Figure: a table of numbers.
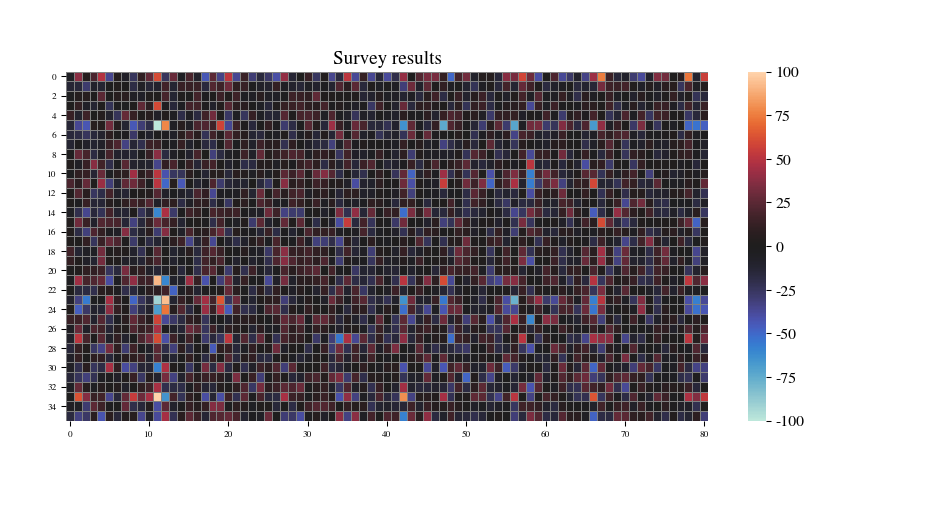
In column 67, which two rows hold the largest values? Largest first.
0, 15
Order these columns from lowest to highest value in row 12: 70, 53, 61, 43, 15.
43, 70, 15, 53, 61
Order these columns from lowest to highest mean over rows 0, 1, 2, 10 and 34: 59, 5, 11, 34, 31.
5, 34, 59, 31, 11
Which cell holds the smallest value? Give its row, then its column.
5, 11
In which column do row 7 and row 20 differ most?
7
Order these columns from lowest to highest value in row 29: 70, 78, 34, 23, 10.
10, 78, 23, 34, 70
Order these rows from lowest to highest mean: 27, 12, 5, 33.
5, 12, 27, 33
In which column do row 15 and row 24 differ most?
11
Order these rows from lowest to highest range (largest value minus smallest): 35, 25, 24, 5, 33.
35, 25, 24, 33, 5
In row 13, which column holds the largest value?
72
